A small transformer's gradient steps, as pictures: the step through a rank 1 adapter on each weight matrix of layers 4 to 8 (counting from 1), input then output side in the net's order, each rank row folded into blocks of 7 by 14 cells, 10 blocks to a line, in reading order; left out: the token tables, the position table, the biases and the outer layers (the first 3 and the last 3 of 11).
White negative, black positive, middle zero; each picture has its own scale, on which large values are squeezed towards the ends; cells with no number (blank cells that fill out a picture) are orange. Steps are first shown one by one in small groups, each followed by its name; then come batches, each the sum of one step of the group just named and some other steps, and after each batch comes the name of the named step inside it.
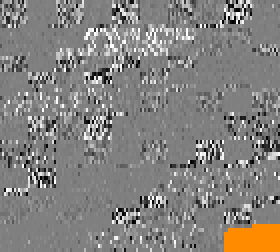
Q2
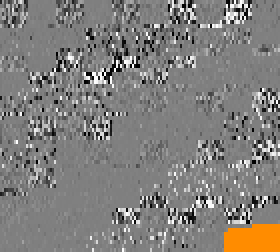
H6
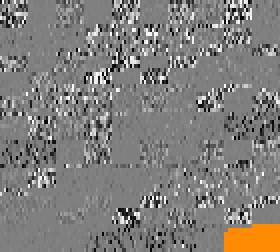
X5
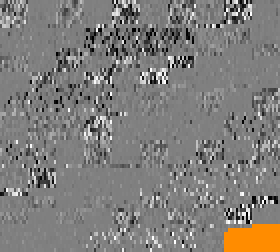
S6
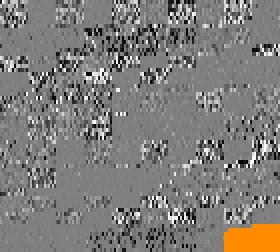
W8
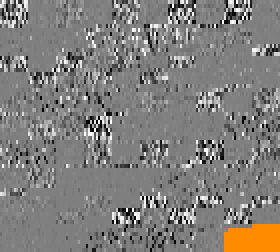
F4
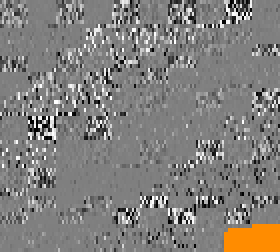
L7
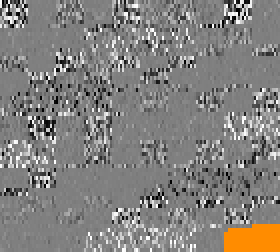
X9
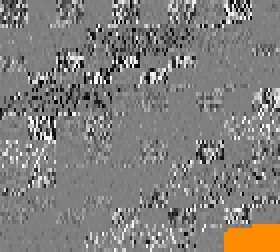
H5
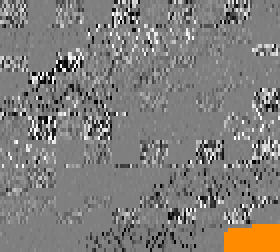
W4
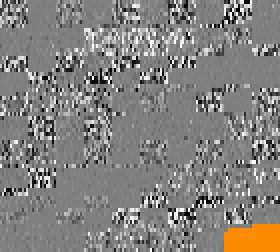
X9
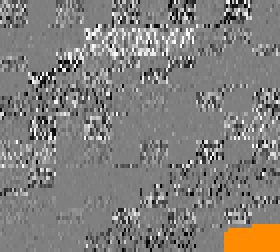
W4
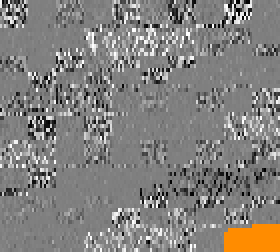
X9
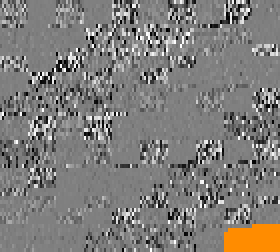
W4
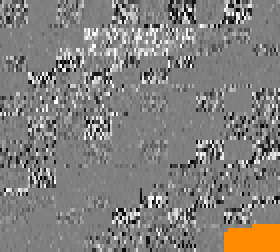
Q2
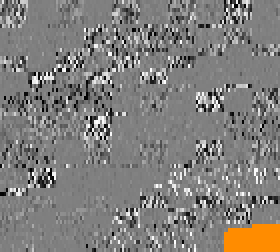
S6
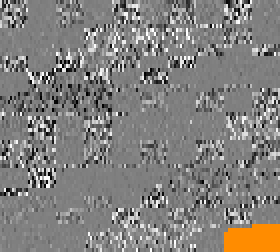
X9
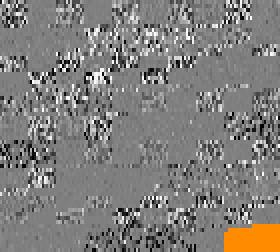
X5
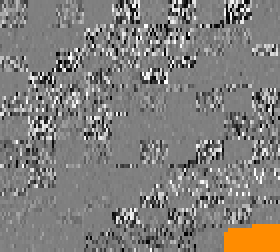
W4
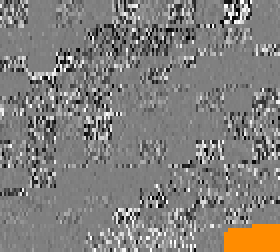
X9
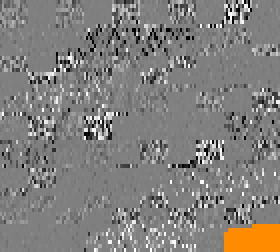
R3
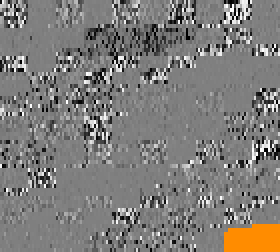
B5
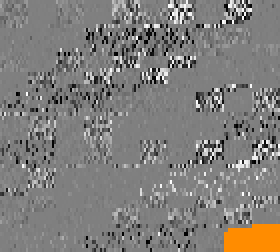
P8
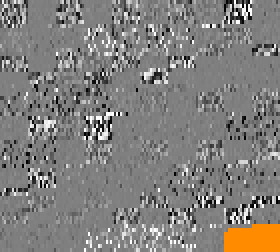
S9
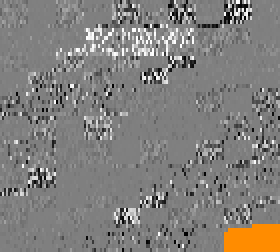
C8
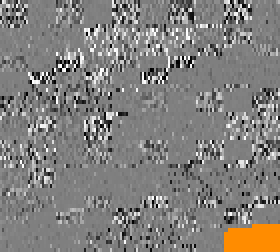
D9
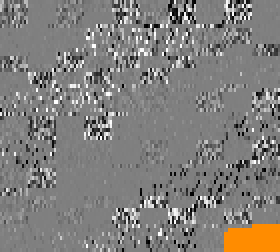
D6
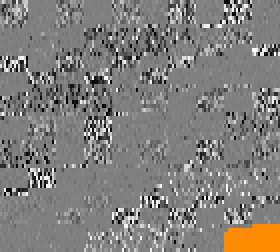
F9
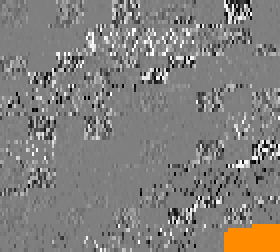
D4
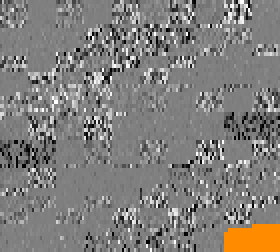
R3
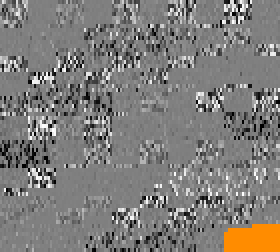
F9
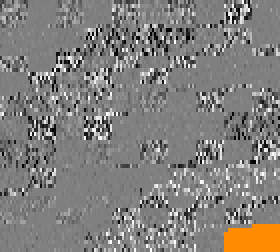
R3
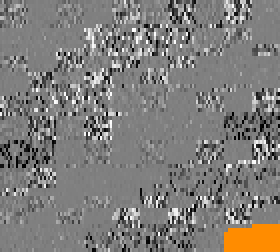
D6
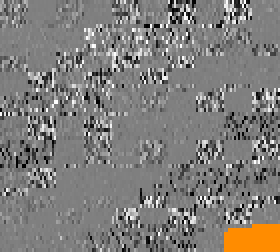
D6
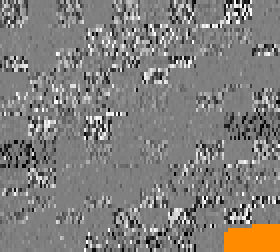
S9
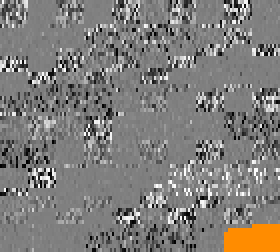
F9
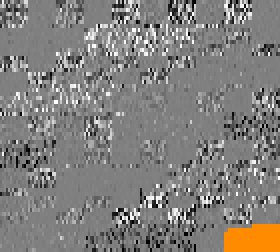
D6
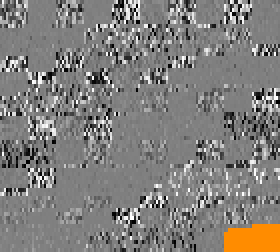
F9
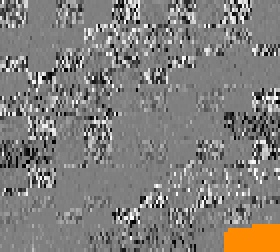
F9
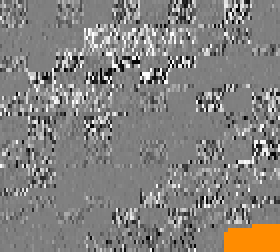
D4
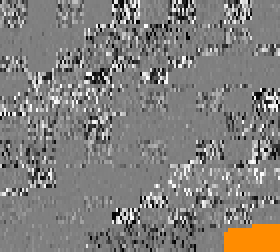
B5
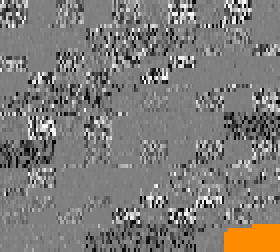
P8
